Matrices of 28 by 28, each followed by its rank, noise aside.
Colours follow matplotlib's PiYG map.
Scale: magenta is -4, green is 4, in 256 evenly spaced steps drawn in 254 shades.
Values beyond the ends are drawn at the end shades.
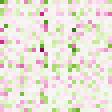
six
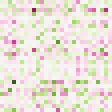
five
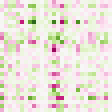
three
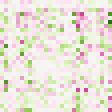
four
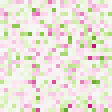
seven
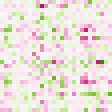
four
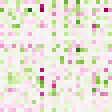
four
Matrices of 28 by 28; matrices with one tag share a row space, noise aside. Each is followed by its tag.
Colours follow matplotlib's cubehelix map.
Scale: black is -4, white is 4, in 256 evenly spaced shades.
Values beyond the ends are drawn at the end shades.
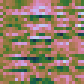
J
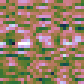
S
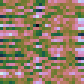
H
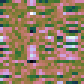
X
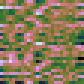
H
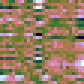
H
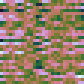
H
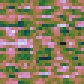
S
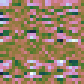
X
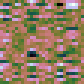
X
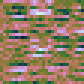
J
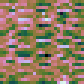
S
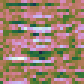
J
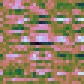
J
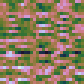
S
